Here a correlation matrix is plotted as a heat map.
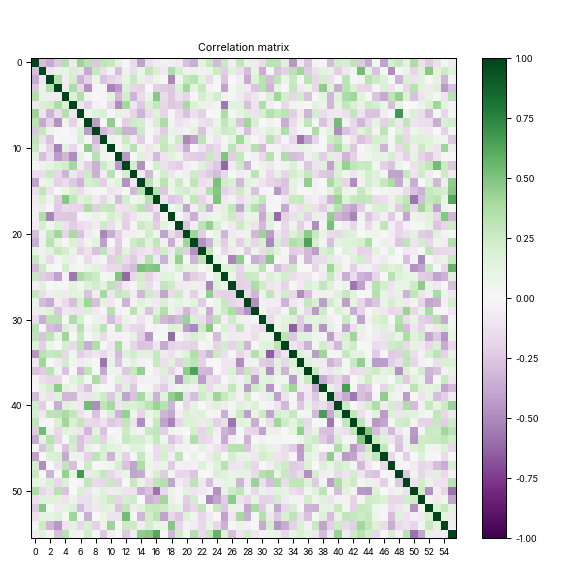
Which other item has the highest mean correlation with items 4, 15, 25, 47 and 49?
55
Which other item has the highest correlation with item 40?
7
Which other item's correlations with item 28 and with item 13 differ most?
29
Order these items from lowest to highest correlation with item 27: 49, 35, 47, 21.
35, 49, 21, 47
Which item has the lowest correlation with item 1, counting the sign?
47
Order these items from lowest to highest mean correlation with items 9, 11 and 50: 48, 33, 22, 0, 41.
41, 22, 48, 33, 0
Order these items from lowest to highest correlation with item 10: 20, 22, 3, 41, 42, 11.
3, 20, 42, 22, 11, 41
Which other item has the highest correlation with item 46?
39
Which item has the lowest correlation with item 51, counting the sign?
23
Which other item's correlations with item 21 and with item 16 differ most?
36
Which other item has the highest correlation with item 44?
43
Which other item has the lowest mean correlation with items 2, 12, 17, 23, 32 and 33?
18
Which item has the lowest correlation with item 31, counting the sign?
34
